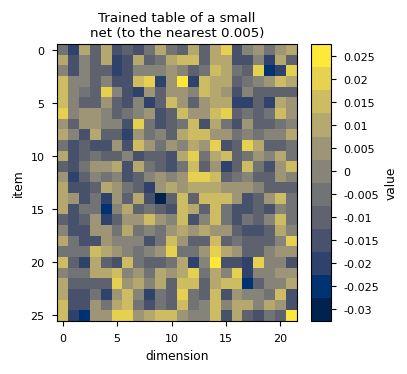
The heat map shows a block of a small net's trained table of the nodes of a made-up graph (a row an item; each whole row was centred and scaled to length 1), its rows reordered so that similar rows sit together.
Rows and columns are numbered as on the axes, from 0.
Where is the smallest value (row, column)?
14, 9
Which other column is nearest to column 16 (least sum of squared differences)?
5
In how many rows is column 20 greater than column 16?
18
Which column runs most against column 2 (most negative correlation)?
6
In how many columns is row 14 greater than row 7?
11
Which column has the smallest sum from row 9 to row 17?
1
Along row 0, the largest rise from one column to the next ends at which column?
2
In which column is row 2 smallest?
19
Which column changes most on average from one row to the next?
15
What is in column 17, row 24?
0.01
